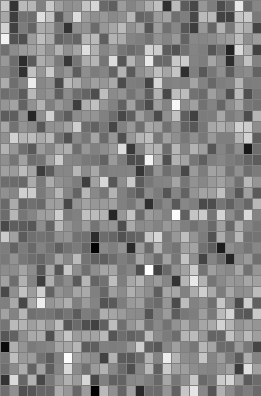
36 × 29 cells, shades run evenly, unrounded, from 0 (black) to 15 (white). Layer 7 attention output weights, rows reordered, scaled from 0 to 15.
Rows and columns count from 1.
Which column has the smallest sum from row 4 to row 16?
26
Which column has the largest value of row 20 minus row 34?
15
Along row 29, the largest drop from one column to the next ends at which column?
27
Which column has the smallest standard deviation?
24
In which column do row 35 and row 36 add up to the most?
22
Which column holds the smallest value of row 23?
11
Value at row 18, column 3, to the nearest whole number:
12
